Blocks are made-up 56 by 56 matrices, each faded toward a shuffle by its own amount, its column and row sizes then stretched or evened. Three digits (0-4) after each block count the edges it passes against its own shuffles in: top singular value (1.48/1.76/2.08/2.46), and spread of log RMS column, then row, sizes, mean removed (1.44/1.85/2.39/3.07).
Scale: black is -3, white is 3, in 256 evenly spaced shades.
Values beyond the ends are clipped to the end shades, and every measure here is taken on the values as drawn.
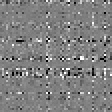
2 3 4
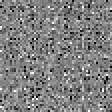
2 1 1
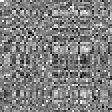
4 1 1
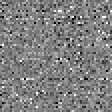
0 1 3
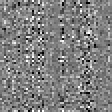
2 4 0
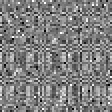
4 1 0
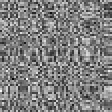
3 1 0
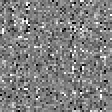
0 3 1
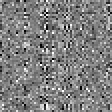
3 3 0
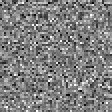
2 0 1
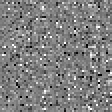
0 2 1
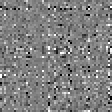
0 3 3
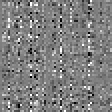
2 4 2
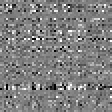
3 2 4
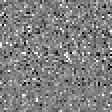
0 2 2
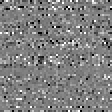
1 0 4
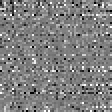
2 1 4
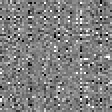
3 3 2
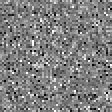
1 0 1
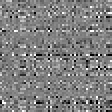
4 2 4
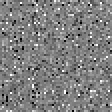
0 2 1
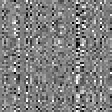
4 4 0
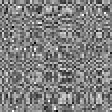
4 1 1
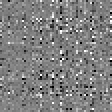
1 4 3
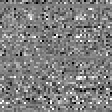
1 0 4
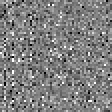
2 1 2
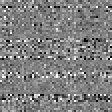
2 1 4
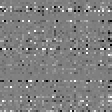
1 2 4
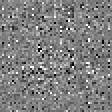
1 3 2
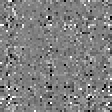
1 3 2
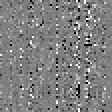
1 4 0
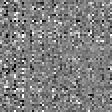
1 3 2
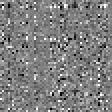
1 3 2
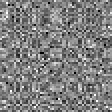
4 0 0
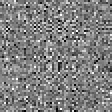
3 2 1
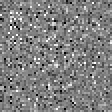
1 1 0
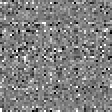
1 2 3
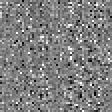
2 2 0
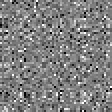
3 1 0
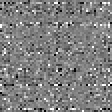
2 2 3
